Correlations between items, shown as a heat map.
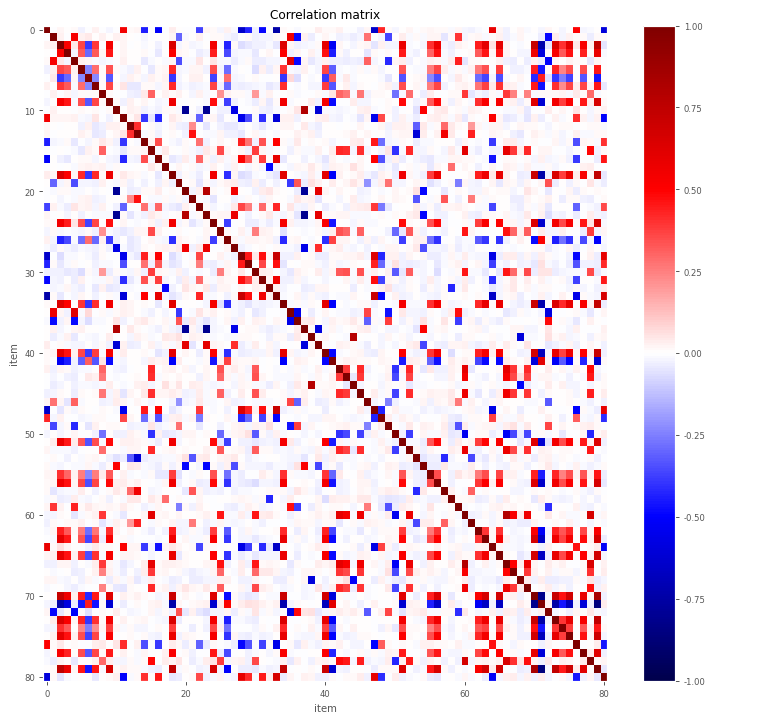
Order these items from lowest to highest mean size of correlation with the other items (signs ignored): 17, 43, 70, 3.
17, 43, 3, 70
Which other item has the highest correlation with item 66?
60
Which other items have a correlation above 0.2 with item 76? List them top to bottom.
0, 11, 48, 64
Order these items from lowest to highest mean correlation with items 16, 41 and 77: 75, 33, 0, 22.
0, 75, 22, 33
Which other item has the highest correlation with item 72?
36
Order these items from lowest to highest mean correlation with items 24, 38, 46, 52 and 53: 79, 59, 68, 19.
68, 19, 59, 79
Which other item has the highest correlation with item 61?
13
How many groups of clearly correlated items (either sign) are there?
8
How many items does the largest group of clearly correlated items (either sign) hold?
25
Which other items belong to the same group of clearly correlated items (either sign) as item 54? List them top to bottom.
10, 20, 23, 27, 37, 39
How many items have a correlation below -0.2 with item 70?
4
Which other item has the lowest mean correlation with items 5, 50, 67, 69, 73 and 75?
71
